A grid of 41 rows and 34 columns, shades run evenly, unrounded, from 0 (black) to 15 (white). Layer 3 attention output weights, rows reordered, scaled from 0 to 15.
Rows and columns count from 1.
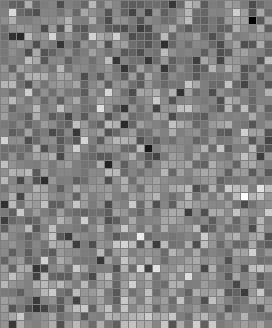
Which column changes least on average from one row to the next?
12
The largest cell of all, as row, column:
25, 31
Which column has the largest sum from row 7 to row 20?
5
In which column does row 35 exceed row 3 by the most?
32
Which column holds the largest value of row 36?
17
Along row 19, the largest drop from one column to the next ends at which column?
19
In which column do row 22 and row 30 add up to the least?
34
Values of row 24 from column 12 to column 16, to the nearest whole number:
9 9 9 8 10
